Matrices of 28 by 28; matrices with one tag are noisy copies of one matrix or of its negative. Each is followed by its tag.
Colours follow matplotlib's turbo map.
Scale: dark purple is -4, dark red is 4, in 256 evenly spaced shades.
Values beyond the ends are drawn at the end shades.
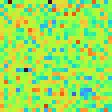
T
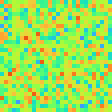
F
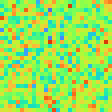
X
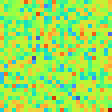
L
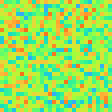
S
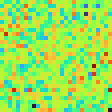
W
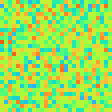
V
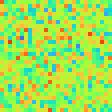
X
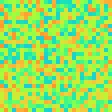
L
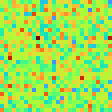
L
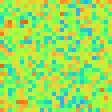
S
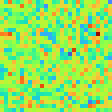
F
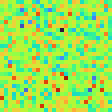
T
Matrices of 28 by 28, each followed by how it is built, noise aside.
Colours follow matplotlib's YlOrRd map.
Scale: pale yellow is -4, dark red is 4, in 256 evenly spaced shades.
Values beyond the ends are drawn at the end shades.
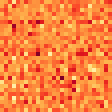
low rank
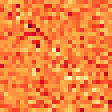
banded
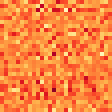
low rank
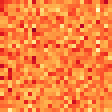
low rank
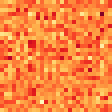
low rank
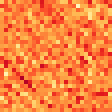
Toeplitz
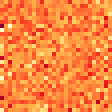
uneven columns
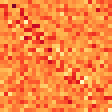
banded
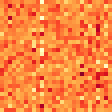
uneven columns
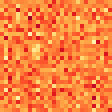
low rank
